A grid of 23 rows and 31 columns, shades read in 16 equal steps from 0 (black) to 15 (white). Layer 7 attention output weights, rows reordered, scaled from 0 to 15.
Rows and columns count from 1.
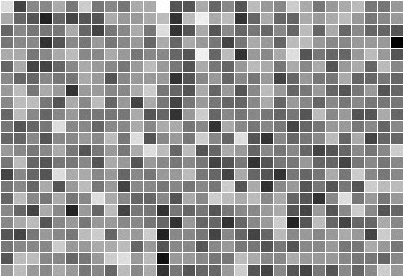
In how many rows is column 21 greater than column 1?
13
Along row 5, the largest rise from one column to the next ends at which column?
16
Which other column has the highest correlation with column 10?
3
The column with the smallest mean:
14
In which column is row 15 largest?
5
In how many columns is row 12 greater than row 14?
18
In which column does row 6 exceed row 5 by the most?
19
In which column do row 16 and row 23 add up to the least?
21
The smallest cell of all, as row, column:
4, 31
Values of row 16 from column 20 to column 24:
10 3 8 9 5
